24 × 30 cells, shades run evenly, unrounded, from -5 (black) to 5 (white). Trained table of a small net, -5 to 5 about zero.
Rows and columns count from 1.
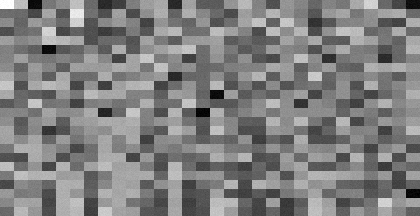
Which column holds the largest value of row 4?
4
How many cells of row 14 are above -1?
23
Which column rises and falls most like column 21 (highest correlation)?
19
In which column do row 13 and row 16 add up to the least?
15
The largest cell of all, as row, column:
1, 1
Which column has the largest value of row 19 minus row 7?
9
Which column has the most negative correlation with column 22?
28
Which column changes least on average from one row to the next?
7
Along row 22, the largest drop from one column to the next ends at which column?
30
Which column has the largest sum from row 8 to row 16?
10
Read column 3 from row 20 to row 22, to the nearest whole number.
2 0 0
